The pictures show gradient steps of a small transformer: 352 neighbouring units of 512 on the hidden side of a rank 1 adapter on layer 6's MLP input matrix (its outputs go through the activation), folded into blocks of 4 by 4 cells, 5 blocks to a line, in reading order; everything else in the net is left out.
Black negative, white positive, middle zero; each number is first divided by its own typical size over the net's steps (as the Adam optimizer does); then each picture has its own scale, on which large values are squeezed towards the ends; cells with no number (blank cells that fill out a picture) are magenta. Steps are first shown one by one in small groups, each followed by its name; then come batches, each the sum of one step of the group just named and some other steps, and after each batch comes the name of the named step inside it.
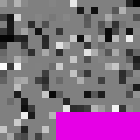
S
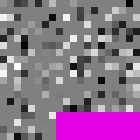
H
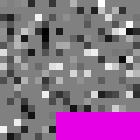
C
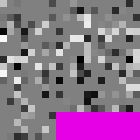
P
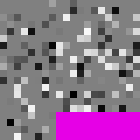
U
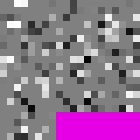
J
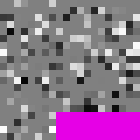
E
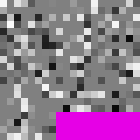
U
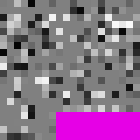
J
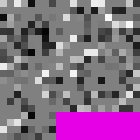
C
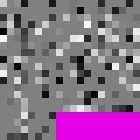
P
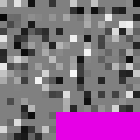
P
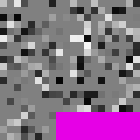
P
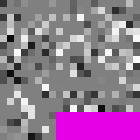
U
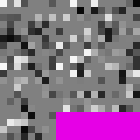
S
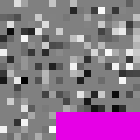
E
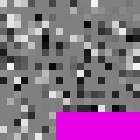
E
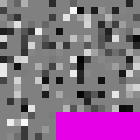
P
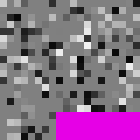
P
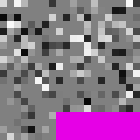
J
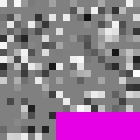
J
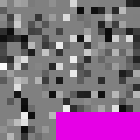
S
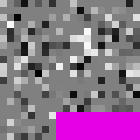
H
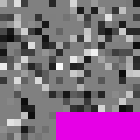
S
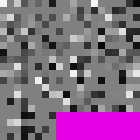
H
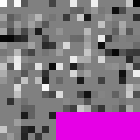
S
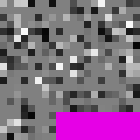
C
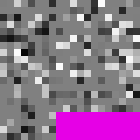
C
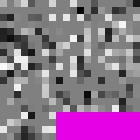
S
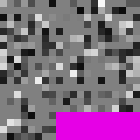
C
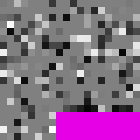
E
